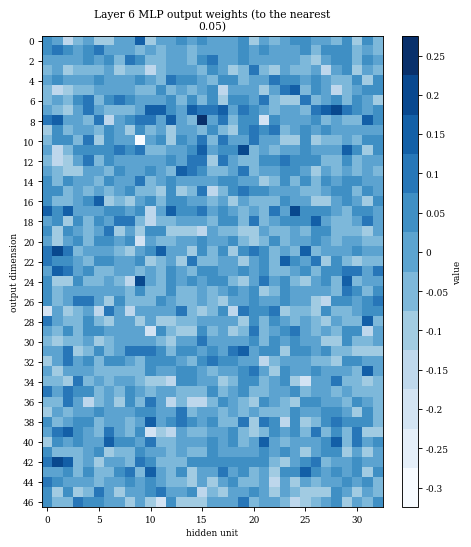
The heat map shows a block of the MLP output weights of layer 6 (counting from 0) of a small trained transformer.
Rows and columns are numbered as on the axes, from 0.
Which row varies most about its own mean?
8
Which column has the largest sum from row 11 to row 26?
0
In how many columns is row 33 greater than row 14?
9
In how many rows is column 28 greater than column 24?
20
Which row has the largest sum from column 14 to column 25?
7
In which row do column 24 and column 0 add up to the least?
27
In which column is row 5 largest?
24
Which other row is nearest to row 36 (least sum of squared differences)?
19
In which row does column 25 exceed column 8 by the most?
21
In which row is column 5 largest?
16
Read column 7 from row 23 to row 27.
0 -0.05 0 0.05 0
